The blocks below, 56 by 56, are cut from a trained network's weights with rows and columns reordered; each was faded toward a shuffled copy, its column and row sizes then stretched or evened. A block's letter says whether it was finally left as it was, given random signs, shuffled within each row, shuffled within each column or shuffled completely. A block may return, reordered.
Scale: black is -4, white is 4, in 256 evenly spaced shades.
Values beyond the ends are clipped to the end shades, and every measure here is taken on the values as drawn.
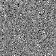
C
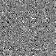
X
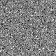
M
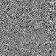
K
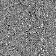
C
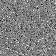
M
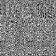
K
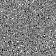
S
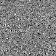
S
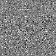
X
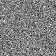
M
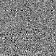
K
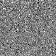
S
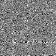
X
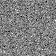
M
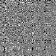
K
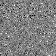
S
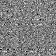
S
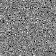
S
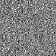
K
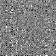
X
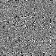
X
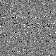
S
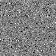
S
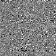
X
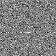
S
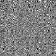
K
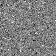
M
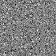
C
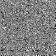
X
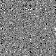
X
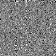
X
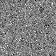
M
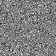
S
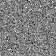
M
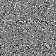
S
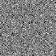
K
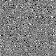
S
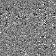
X
